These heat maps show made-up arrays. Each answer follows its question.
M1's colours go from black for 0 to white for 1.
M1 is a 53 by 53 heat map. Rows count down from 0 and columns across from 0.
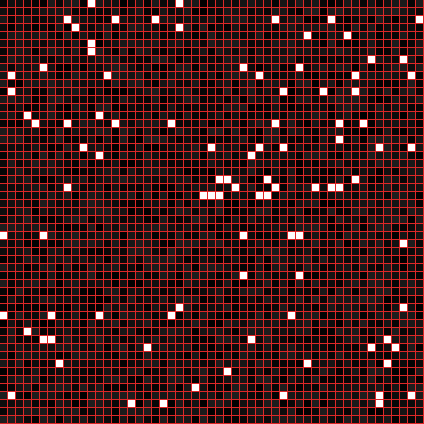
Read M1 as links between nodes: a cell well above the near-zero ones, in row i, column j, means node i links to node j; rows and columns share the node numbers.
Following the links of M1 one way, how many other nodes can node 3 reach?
10
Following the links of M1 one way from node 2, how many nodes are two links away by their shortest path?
6
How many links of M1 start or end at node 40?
1
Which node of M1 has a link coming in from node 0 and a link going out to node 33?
node 22
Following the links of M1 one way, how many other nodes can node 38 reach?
9
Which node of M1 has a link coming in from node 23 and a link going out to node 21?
node 39
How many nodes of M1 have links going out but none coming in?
4
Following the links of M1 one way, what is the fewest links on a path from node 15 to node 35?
4
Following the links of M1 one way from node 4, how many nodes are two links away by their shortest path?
5
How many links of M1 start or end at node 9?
6
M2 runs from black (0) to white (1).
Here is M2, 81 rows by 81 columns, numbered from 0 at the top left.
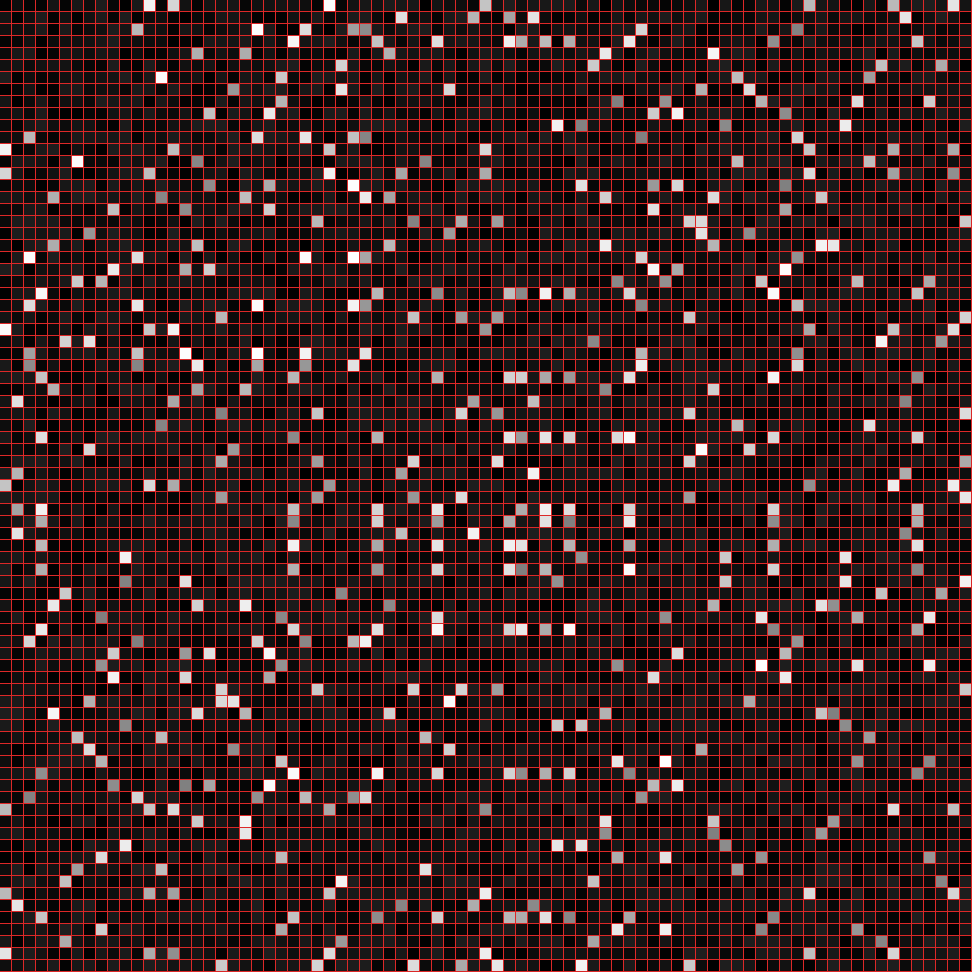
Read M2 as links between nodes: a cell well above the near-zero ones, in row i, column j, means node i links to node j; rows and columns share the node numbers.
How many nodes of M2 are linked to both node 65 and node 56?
4
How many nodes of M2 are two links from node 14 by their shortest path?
4
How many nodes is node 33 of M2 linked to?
5
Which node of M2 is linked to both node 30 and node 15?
node 29
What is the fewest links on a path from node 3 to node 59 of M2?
7
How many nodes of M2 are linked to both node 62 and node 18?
1
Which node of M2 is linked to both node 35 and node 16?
node 13
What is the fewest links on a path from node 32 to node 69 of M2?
2
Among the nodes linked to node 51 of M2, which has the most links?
node 36
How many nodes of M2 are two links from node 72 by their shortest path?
2
